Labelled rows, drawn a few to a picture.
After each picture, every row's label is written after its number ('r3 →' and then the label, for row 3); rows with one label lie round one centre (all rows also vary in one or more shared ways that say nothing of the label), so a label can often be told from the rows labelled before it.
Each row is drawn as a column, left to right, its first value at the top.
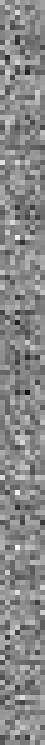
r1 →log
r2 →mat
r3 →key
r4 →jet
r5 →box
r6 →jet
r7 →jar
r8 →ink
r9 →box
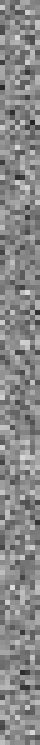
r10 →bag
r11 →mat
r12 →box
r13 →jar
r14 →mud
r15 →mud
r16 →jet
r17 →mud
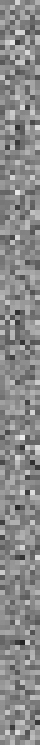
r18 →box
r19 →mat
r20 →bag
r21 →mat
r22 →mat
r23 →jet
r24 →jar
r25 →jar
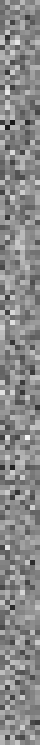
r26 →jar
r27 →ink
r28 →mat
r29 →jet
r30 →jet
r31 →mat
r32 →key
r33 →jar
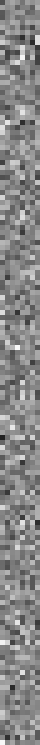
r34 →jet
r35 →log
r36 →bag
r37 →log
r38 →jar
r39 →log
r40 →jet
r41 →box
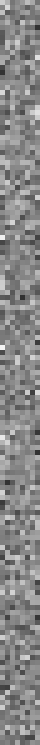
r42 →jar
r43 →mud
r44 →log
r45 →jar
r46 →log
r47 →log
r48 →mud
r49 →mud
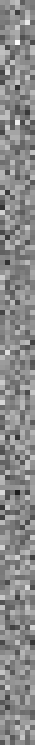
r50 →jar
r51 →log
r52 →log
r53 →ink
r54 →box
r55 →box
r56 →mat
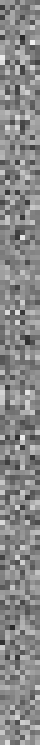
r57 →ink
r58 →jet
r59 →log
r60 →mud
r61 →jet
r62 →ink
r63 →ink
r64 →box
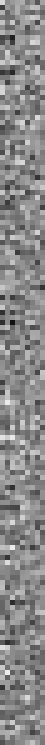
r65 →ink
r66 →box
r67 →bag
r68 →jar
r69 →bag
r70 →box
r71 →bag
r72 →mat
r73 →mud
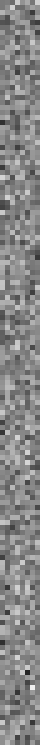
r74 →mat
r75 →key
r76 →mat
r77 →log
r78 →box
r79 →log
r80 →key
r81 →jar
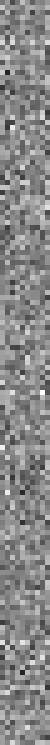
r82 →mud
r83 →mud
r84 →log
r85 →jet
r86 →jet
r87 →jar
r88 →mat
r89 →jar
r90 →log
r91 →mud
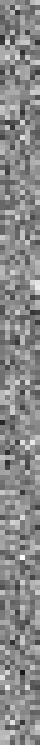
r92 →jet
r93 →jar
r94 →mat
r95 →bag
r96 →key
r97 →box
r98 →ink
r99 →mat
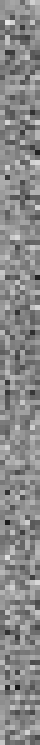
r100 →jet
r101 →mud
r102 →box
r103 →bag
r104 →key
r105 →ink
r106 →box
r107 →log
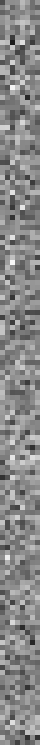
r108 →bag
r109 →mat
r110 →key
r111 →box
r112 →ink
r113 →mud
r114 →mat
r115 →mud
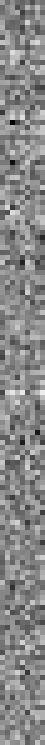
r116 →ink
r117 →log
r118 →mat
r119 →jar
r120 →log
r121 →box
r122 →ink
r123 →mud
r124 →mud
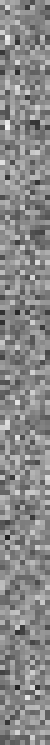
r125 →log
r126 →bag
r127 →mat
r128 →mud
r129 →log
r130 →jar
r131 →box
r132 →mud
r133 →mud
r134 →ink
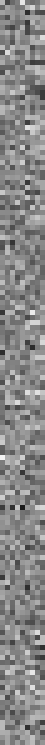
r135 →jar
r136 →key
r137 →box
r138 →key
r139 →jar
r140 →bag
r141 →box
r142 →mud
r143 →mud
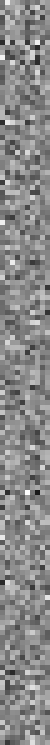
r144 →log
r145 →ink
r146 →log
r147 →mat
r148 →mud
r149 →jar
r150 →jet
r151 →box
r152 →jet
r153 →bag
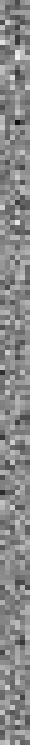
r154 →ink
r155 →box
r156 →key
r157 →jet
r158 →mat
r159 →key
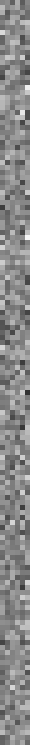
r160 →mat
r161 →ink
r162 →box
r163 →ink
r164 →mud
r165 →key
